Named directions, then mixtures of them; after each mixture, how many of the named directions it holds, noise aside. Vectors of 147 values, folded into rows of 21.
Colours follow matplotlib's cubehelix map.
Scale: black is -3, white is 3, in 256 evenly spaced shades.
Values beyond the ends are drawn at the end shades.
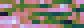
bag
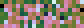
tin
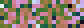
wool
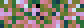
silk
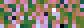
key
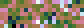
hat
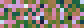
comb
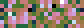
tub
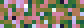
three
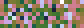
two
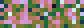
three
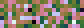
three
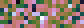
four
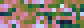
three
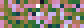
three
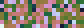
two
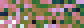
four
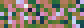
three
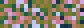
four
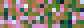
four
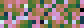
four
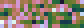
three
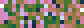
one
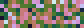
four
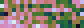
three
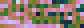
two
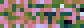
four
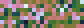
one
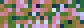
three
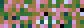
four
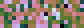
one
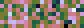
three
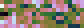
three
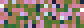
one
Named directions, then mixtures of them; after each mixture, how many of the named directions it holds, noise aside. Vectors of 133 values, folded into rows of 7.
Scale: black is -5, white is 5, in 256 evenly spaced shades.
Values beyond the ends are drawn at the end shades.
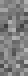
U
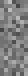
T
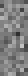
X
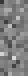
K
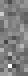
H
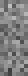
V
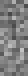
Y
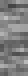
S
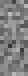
one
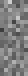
one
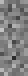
two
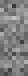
two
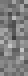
one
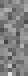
four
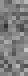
two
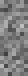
two
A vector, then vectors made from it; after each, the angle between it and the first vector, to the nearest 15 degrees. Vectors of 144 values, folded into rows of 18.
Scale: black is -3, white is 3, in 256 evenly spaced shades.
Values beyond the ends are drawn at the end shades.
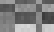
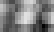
120 degrees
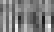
75 degrees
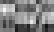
150 degrees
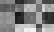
30 degrees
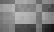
150 degrees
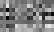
60 degrees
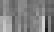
90 degrees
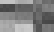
60 degrees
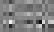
105 degrees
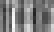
75 degrees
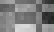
30 degrees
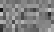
90 degrees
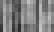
105 degrees
